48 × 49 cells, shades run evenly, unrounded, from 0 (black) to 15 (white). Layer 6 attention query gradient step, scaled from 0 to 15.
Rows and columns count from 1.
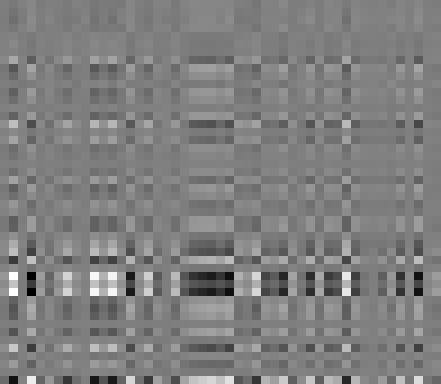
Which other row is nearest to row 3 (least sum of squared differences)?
20
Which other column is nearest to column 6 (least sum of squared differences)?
43
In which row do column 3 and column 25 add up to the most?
48
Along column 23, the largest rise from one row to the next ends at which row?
38
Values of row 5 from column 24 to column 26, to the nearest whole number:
7 7 7
